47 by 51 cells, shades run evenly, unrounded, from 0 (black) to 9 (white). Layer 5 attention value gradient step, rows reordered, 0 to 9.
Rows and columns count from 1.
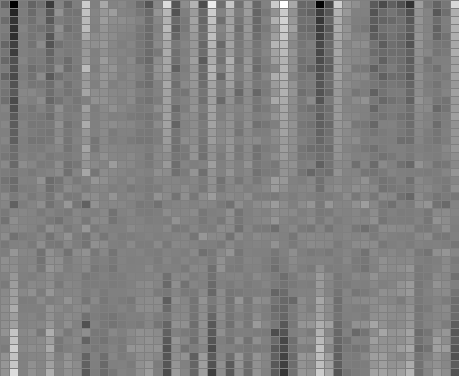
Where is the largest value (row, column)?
1, 32
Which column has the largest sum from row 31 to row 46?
2
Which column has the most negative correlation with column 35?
10
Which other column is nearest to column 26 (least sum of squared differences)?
22
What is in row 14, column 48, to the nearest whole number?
5
